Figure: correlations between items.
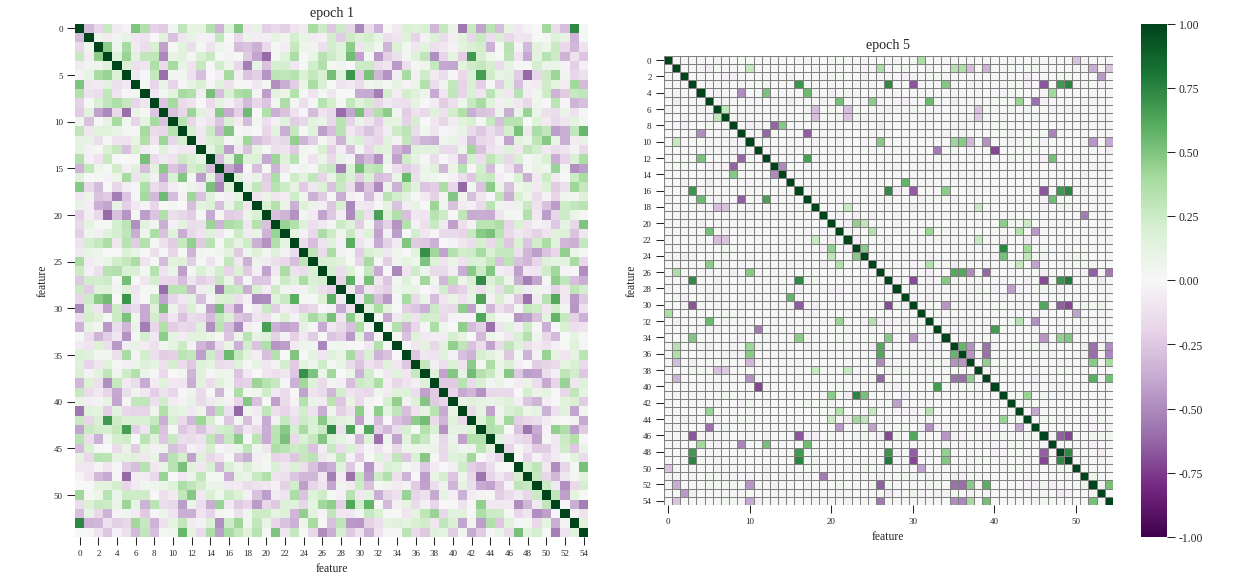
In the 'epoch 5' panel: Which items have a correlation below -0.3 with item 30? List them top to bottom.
3, 16, 27, 34, 48, 49
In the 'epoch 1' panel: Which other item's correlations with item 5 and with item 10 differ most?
29
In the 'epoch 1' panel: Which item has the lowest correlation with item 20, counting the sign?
3
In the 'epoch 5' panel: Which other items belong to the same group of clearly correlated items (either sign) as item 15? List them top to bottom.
29
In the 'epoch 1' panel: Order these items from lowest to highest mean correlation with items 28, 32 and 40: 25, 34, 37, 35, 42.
35, 42, 25, 37, 34
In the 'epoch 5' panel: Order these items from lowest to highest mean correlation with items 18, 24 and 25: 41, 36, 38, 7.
7, 36, 38, 41
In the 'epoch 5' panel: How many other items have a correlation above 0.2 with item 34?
5
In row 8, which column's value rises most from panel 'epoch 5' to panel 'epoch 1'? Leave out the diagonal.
13
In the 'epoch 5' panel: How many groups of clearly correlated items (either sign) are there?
13
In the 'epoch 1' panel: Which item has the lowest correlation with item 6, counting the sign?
21
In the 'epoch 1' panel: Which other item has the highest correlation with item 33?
9
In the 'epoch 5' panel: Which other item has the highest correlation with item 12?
17
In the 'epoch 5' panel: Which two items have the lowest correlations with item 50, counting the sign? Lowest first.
31, 0
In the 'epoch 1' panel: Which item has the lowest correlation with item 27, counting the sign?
48
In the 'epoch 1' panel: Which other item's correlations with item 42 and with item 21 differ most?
54
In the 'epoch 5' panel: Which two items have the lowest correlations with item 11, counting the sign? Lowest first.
40, 33
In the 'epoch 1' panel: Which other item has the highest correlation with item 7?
14
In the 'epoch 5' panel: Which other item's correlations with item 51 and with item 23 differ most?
41
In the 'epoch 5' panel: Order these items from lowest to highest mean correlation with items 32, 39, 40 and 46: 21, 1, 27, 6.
27, 1, 6, 21
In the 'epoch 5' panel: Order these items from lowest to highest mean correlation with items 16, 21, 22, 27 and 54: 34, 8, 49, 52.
8, 52, 34, 49
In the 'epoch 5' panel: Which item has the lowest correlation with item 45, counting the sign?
5
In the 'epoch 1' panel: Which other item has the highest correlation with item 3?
42
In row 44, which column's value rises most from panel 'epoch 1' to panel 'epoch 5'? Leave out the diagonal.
41
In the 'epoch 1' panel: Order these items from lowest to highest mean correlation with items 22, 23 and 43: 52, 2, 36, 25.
25, 36, 52, 2
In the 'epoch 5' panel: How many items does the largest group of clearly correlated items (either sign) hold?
9
